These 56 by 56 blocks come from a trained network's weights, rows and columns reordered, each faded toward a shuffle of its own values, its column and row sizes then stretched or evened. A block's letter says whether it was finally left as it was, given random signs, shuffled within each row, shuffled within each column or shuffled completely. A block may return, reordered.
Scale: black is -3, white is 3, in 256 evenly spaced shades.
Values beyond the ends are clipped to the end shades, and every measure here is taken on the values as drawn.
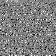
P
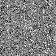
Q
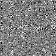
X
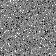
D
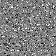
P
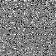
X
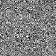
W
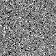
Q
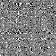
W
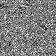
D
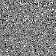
X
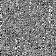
Q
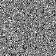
Q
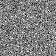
D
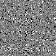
X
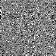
X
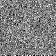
P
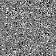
X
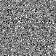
P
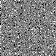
Q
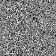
Q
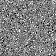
D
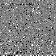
W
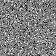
D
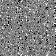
Q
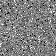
D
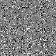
X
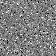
D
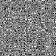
W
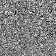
X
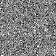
Q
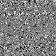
P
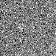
Q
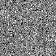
Q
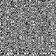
W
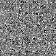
X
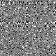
W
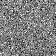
D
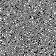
D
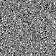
Q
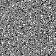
Q
